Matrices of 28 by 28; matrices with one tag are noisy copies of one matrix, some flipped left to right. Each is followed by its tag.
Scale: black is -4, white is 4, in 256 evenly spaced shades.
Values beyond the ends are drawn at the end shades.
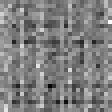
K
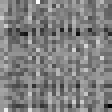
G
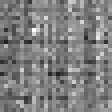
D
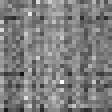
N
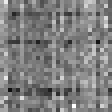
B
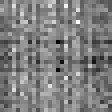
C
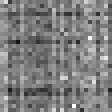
B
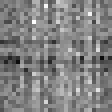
C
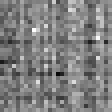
D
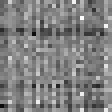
G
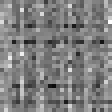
K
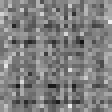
K
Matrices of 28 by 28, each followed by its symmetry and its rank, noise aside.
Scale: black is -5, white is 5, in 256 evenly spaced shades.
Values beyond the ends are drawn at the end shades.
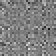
antisymmetric, rank four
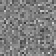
no symmetry, rank eight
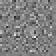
no symmetry, rank six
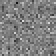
no symmetry, rank eight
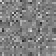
symmetric, rank four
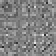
symmetric, rank six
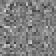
no symmetry, rank four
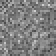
symmetric, rank six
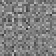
antisymmetric, rank six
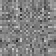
no symmetry, rank four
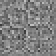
antisymmetric, rank six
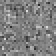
antisymmetric, rank eight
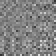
symmetric, rank four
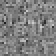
no symmetry, rank eight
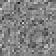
symmetric, rank eight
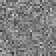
no symmetry, rank eight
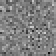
antisymmetric, rank eight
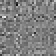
antisymmetric, rank six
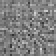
antisymmetric, rank eight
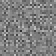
antisymmetric, rank four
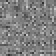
antisymmetric, rank eight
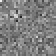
symmetric, rank six
